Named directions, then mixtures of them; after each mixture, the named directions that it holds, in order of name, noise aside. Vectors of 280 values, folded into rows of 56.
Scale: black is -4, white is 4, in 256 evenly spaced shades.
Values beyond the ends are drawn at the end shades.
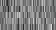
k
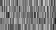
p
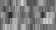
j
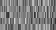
p.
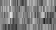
j, p.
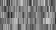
j, k, p.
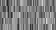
j, k.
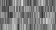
j, k.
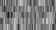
j, k, p.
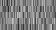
k.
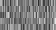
p.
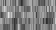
j, k, p.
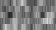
j.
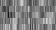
j, k.
